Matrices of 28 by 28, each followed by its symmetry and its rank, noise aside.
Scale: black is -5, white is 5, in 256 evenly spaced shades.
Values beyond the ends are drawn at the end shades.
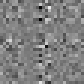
no symmetry, rank three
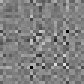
symmetric, rank three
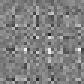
no symmetry, rank two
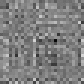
no symmetry, rank two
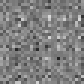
no symmetry, rank four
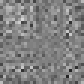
symmetric, rank three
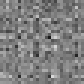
no symmetry, rank three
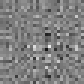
antisymmetric, rank four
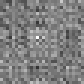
symmetric, rank three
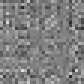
antisymmetric, rank four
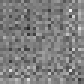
symmetric, rank three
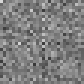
symmetric, rank four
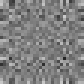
no symmetry, rank two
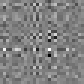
no symmetry, rank two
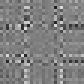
antisymmetric, rank two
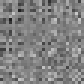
symmetric, rank four
